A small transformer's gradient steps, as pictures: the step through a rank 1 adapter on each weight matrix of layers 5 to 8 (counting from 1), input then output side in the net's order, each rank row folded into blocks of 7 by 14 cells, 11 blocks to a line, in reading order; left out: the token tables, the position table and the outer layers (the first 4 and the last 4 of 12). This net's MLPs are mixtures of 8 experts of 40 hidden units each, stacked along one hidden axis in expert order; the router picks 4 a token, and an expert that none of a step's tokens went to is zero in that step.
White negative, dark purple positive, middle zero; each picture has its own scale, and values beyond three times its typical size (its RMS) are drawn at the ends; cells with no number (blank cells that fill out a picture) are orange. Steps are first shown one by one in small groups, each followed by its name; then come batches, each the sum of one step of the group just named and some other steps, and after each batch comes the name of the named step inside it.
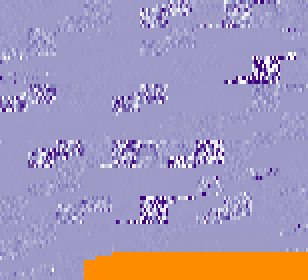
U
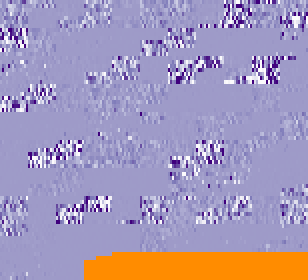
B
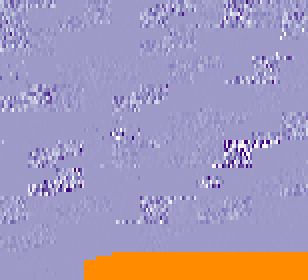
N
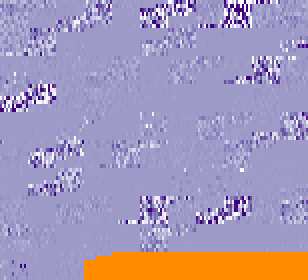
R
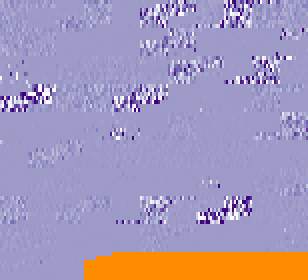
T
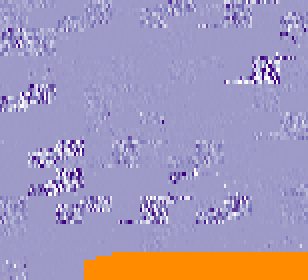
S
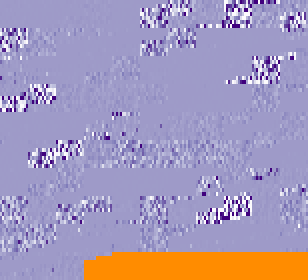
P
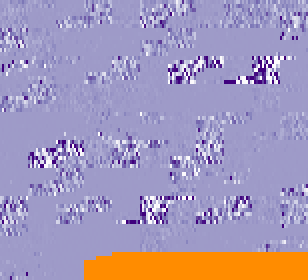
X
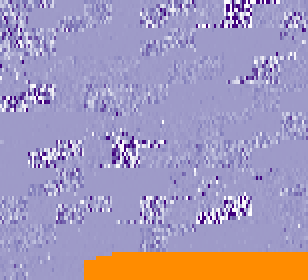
P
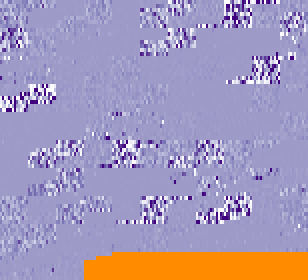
P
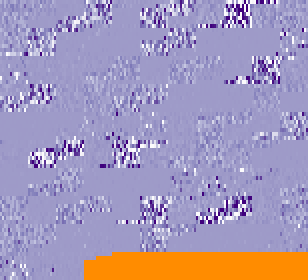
R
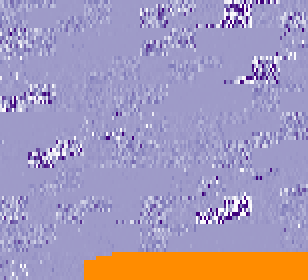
P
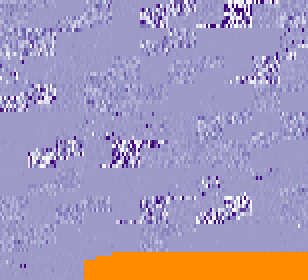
P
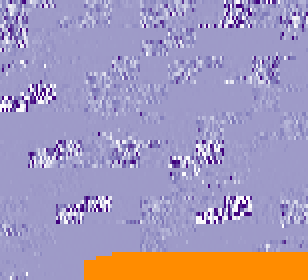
B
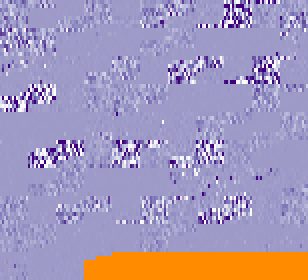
X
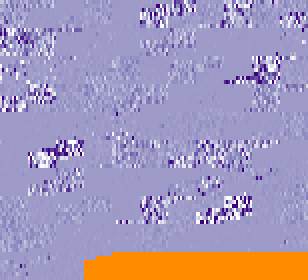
N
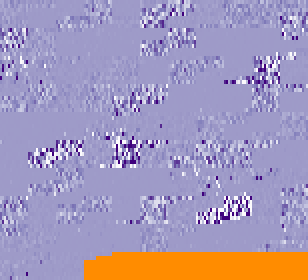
X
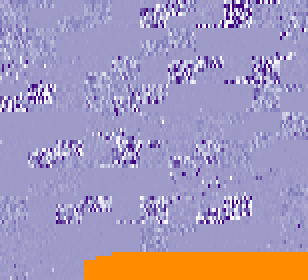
T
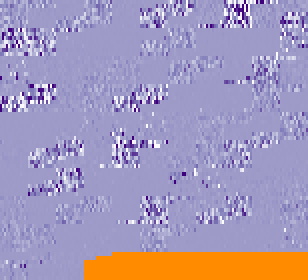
R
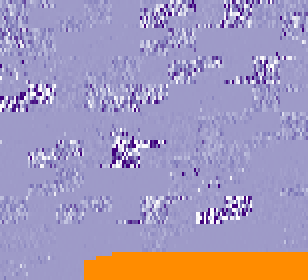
T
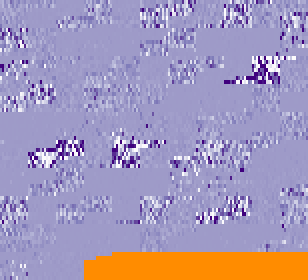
X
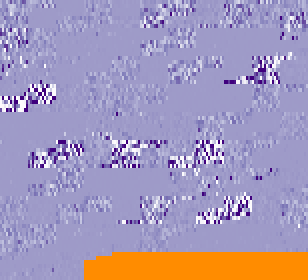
X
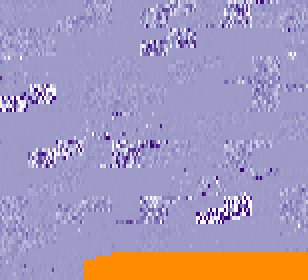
P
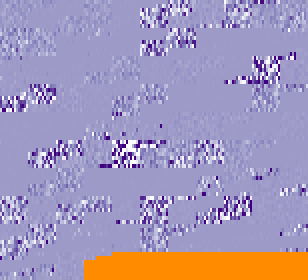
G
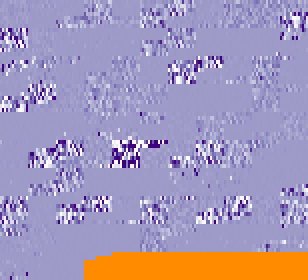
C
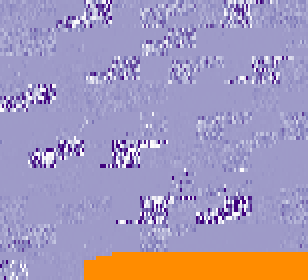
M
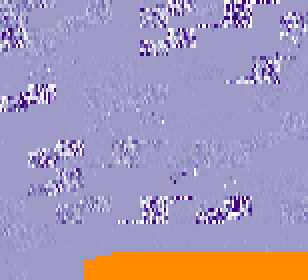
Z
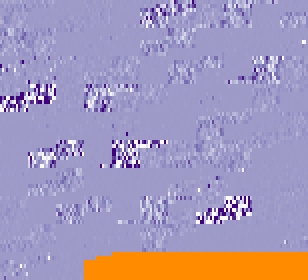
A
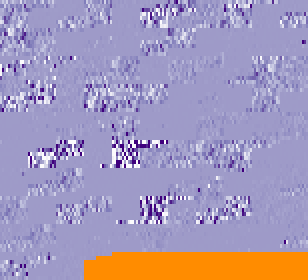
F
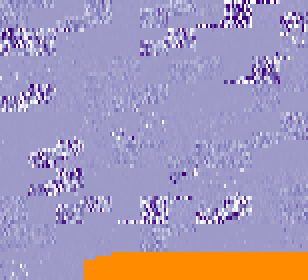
Z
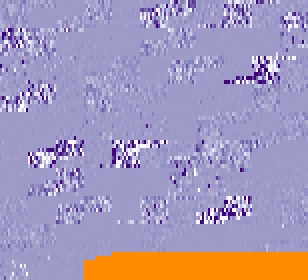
A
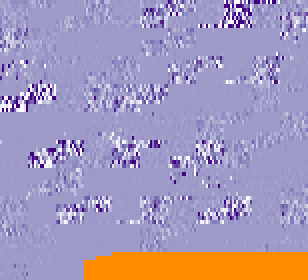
C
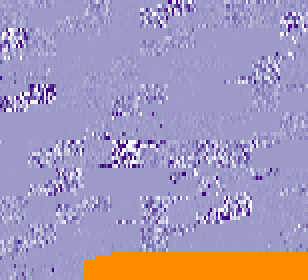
G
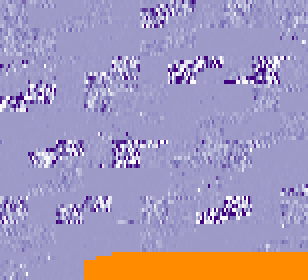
A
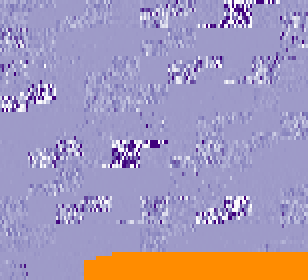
C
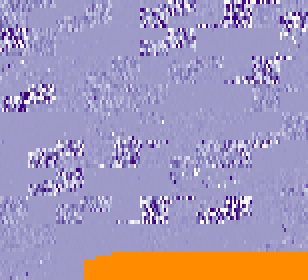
Z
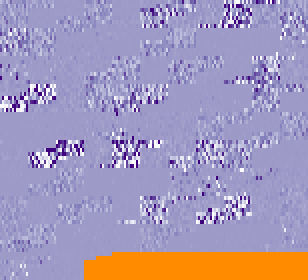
A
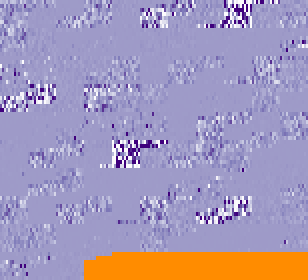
F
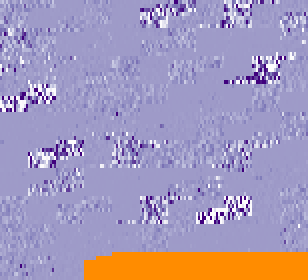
F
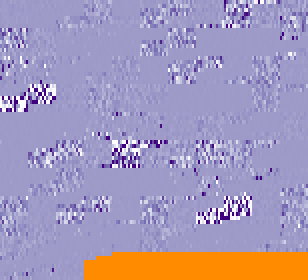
C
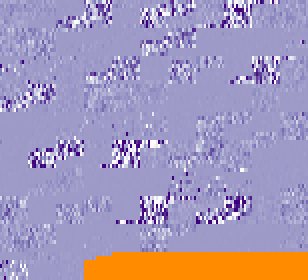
M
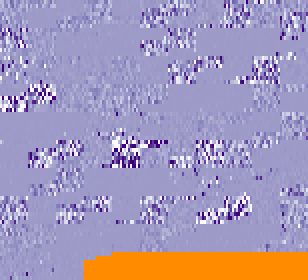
C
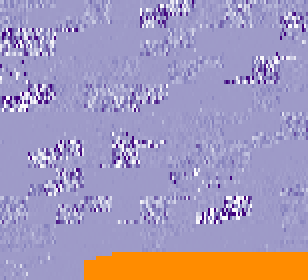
A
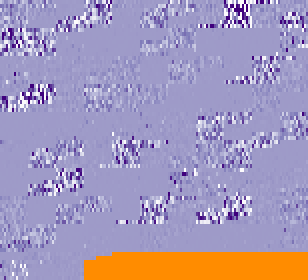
M
